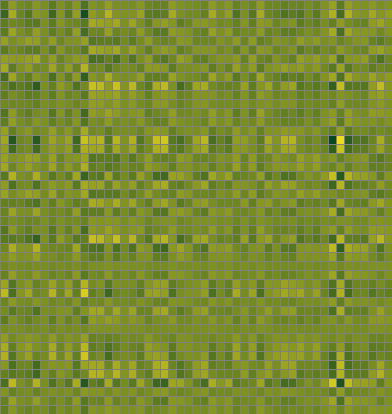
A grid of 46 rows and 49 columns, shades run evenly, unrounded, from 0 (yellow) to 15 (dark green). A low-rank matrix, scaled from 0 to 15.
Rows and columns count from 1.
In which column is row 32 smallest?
11
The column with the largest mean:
5
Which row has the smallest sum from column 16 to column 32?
16
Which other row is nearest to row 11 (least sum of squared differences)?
6
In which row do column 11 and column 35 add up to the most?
2
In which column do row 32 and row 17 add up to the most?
42
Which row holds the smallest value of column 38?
33
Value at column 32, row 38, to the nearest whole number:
7
